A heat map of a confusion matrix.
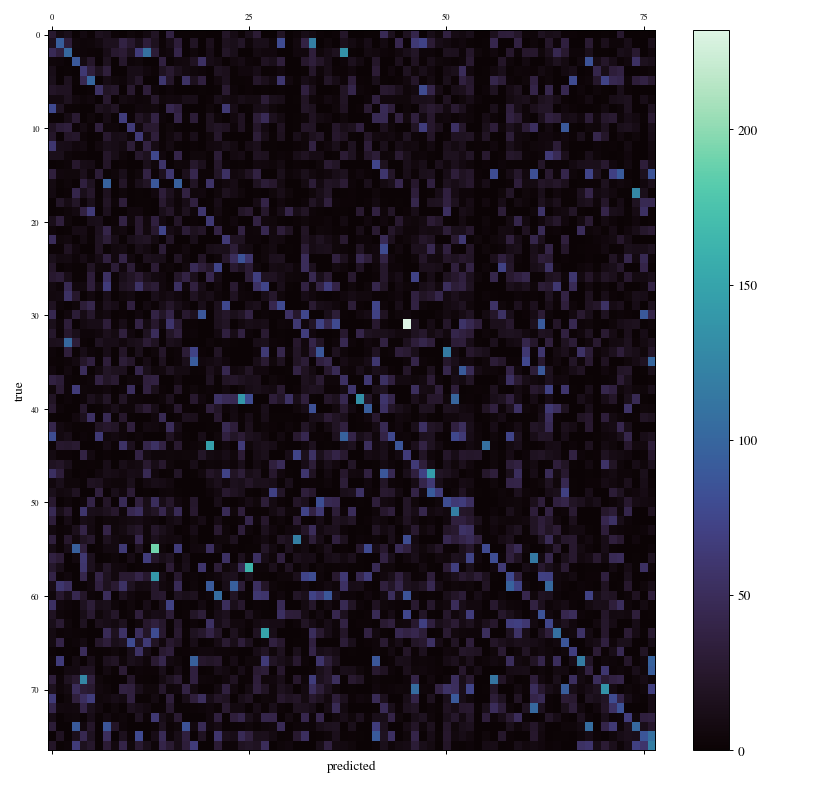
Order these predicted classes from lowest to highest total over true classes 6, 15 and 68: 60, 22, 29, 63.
60, 29, 63, 22
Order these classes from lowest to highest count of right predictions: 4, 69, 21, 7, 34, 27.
7, 21, 69, 4, 27, 34
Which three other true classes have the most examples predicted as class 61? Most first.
56, 72, 15
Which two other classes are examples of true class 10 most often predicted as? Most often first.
65, 47
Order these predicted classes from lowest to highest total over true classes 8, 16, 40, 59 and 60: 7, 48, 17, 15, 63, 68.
17, 15, 68, 48, 7, 63
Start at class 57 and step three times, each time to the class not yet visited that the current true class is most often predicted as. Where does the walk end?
14
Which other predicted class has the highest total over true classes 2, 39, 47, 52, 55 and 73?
13
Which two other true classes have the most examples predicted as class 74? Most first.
17, 76
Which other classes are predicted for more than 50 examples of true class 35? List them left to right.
18, 41, 60, 76
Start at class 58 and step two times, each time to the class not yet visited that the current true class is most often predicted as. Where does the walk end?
63
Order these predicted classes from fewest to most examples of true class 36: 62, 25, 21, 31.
21, 25, 31, 62
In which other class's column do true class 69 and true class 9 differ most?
4
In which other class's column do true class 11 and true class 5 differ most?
66
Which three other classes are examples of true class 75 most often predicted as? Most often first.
76, 41, 11
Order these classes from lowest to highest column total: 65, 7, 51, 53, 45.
45, 65, 53, 7, 51
